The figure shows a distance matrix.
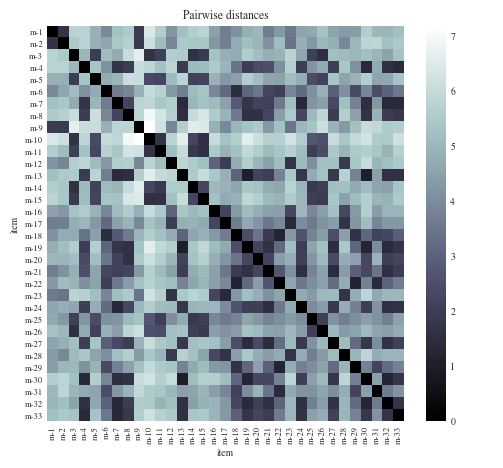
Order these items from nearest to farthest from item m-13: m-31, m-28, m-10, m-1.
m-31, m-1, m-28, m-10
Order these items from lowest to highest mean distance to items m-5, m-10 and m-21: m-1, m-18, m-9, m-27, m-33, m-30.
m-18, m-27, m-33, m-30, m-1, m-9
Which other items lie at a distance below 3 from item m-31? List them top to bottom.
m-6, m-18, m-22, m-29
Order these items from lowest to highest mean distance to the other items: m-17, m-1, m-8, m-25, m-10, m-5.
m-25, m-17, m-8, m-5, m-1, m-10
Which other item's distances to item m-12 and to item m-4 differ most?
m-30
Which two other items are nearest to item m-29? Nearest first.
m-22, m-18
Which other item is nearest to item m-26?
m-3
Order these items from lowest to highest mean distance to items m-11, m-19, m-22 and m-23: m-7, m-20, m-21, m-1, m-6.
m-21, m-6, m-7, m-20, m-1
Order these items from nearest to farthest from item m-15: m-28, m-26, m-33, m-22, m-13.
m-26, m-28, m-22, m-33, m-13
